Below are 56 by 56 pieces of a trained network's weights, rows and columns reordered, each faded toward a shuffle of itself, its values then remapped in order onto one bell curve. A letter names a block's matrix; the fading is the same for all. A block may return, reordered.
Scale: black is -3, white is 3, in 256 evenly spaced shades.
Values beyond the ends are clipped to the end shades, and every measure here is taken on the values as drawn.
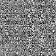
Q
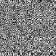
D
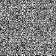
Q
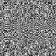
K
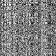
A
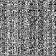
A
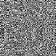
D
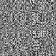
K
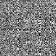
Q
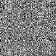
D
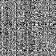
A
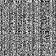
A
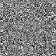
D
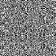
D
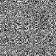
D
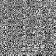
D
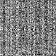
A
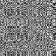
K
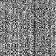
A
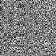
D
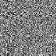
D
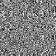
D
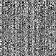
A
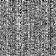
A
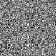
D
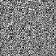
D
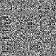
D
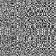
K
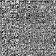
Q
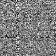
Q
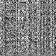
A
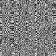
K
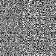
Q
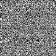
Q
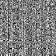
A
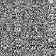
D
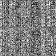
A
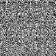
Q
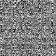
Q
